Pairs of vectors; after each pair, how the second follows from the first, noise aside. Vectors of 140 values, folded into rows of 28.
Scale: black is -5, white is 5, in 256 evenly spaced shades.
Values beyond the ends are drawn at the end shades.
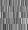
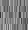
negated.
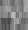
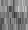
reversed, negated.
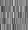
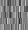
wrapped around.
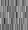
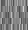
reversed, negated.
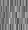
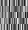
negated, scaled up.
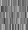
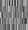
reversed.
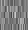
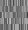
wrapped around.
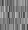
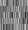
reversed, negated.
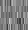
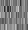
reversed.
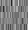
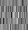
wrapped around.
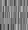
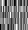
scaled up.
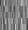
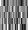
negated, scaled up.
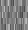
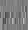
reversed, partly zeroed.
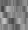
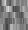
wrapped around.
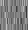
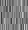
reversed.
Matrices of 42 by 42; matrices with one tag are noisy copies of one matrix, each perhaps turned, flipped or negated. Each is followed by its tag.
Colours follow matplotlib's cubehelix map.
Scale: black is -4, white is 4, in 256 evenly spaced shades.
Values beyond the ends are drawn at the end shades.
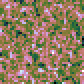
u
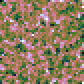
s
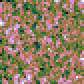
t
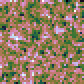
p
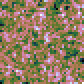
t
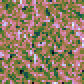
u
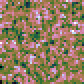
p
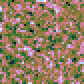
u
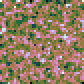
s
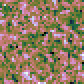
u
